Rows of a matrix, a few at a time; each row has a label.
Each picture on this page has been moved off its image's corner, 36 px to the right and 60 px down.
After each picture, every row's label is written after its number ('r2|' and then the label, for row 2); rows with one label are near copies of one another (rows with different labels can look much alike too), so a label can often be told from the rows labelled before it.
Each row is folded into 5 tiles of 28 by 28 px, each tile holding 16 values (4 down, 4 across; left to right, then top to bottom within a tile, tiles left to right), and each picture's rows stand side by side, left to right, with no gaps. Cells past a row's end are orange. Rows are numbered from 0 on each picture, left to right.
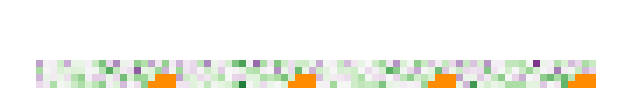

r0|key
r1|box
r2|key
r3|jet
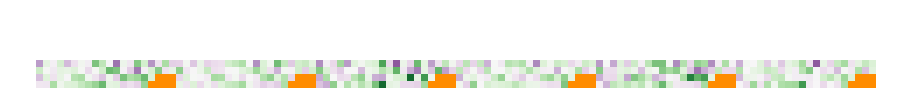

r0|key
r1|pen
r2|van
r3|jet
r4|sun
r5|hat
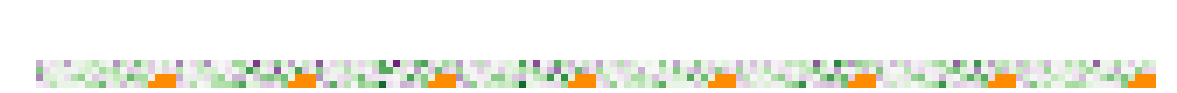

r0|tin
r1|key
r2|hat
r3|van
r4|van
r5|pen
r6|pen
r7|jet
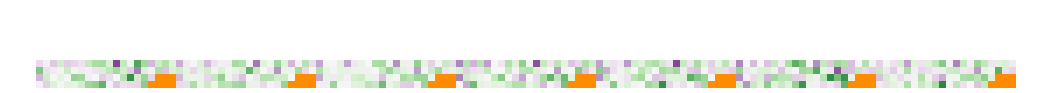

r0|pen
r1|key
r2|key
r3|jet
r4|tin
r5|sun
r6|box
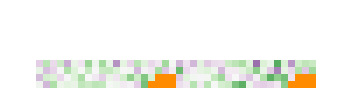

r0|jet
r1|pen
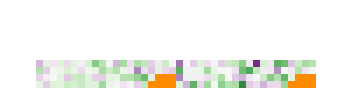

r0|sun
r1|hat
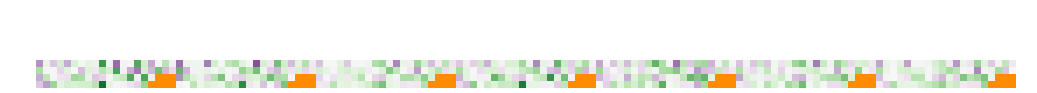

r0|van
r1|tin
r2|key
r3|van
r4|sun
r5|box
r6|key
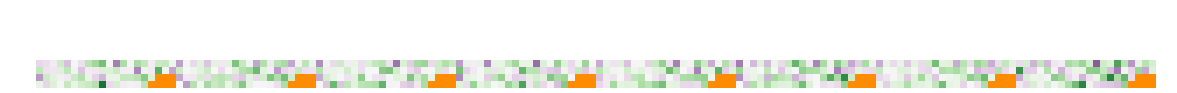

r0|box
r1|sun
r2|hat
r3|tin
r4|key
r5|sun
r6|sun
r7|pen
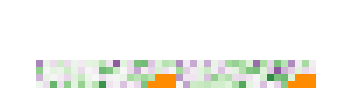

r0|hat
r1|sun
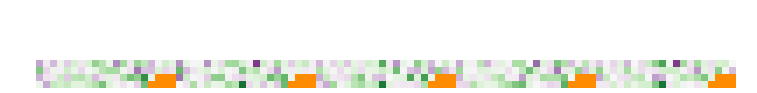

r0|sun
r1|tin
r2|van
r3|key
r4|box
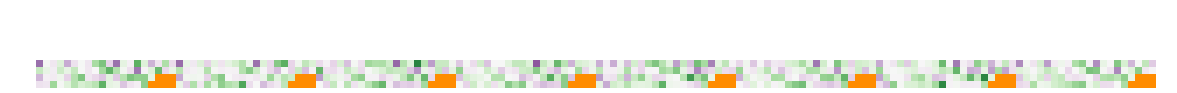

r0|key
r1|hat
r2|pen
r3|pen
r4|sun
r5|pen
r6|van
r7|key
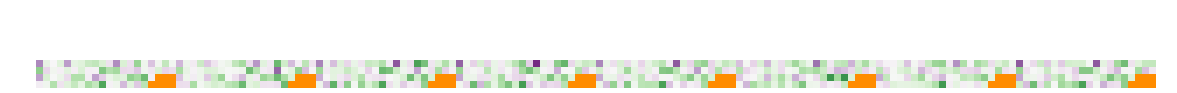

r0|tin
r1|key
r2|hat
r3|hat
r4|hat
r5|sun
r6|box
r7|hat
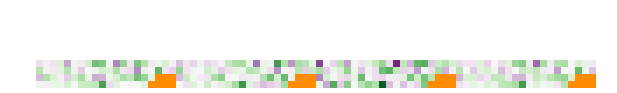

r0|box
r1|pen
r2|hat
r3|box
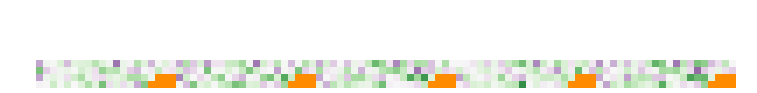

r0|tin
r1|jet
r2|sun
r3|box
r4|sun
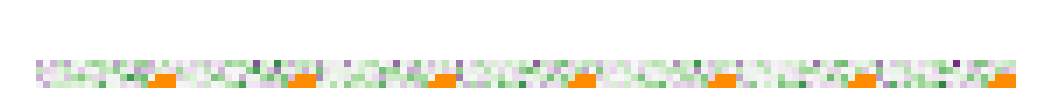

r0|sun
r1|pen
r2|tin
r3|hat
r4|pen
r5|hat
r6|hat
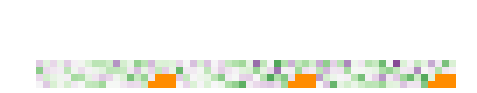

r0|pen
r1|pen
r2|jet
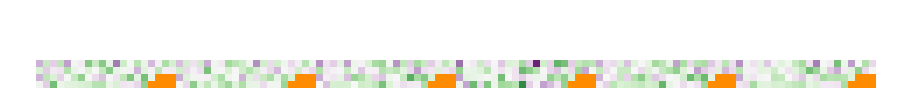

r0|jet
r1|jet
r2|sun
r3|hat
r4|sun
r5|key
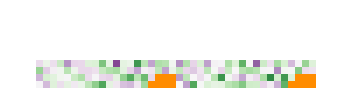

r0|pen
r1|jet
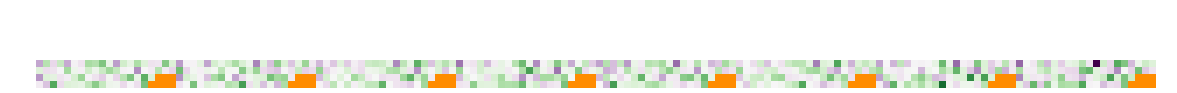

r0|jet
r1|tin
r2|pen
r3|key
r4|jet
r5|pen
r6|van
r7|hat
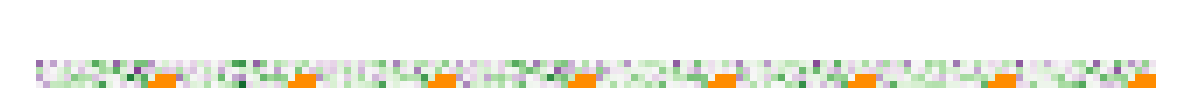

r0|sun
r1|box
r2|box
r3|sun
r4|tin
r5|tin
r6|jet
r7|key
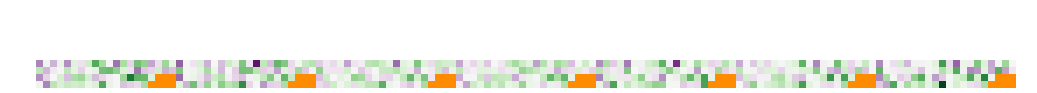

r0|sun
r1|hat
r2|pen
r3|sun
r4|jet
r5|van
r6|van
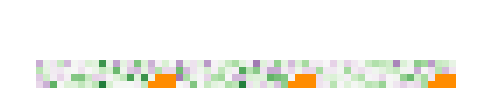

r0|van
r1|tin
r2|pen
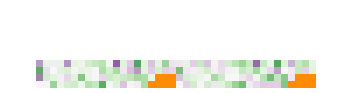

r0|tin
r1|pen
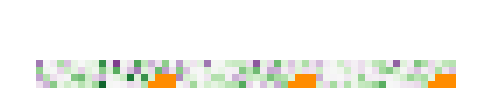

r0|van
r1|tin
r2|hat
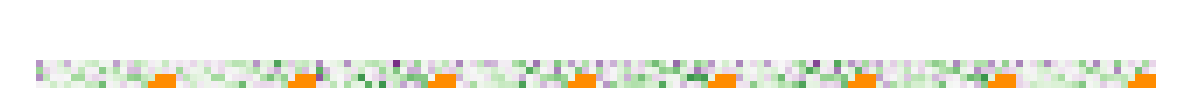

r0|tin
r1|pen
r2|tin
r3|key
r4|sun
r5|key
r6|sun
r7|key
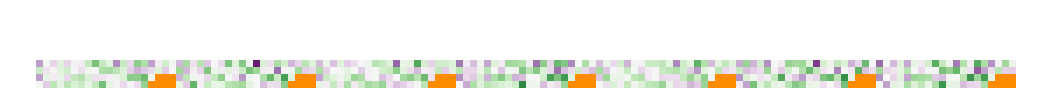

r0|sun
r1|jet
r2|pen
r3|sun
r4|pen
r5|jet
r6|sun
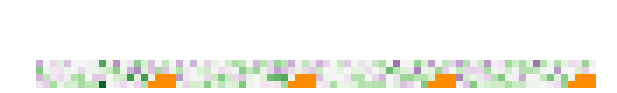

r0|van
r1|sun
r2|key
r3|jet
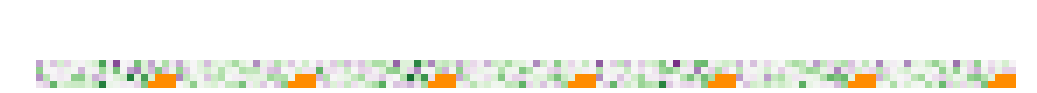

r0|van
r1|tin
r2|pen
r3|tin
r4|hat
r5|sun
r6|tin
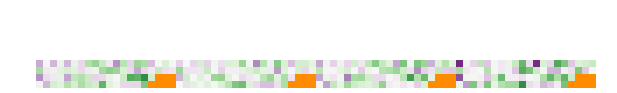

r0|sun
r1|pen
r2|sun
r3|hat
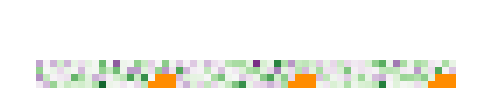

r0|van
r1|pen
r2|box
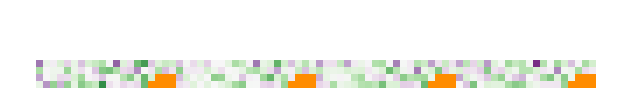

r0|hat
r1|pen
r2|key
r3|jet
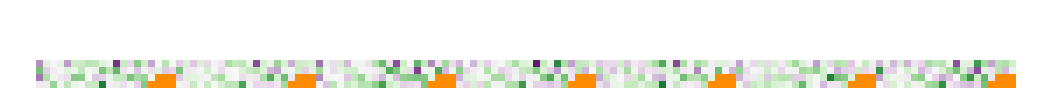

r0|tin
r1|pen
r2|key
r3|pen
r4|box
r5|sun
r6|pen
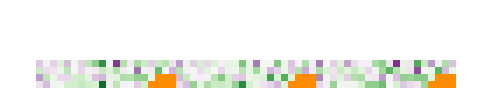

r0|box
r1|van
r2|key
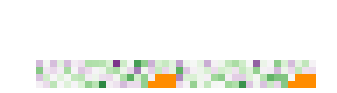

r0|pen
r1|tin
